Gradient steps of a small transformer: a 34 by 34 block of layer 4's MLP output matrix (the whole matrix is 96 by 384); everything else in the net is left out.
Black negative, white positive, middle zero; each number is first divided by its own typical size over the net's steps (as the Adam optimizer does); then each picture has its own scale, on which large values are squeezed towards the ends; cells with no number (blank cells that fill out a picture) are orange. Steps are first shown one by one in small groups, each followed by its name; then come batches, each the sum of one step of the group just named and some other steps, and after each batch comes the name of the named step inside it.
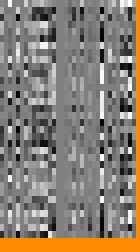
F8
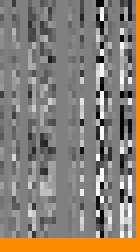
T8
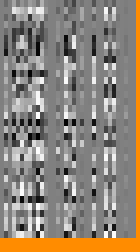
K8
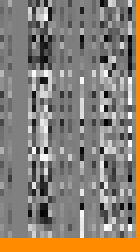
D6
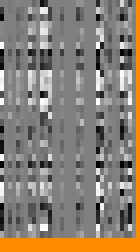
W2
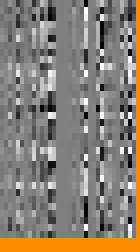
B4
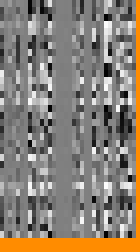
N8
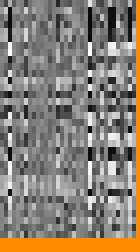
T8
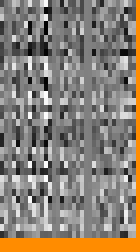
D6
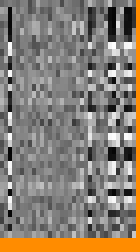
N8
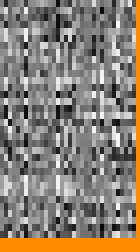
F8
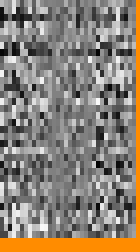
W2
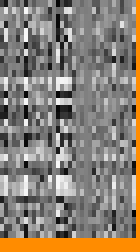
K8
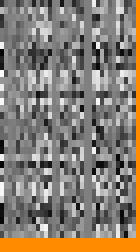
W2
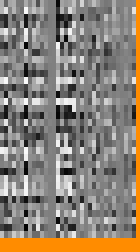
K8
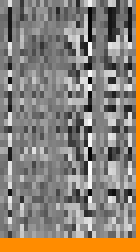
D6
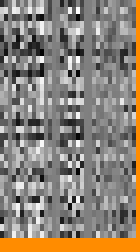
K8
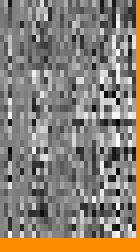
D6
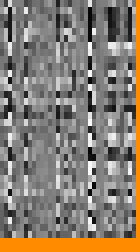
N8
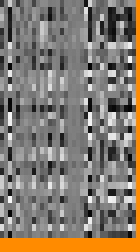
B4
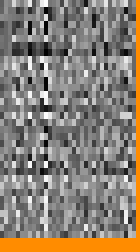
B4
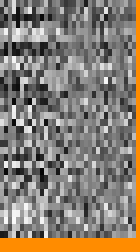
B4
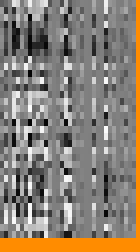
K8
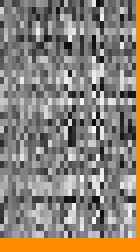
T8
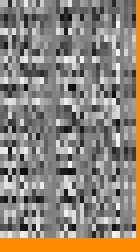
K8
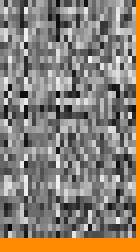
B4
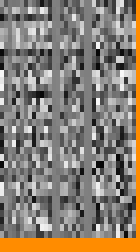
W2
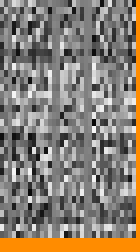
D6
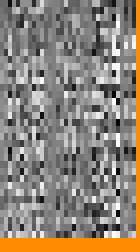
K8
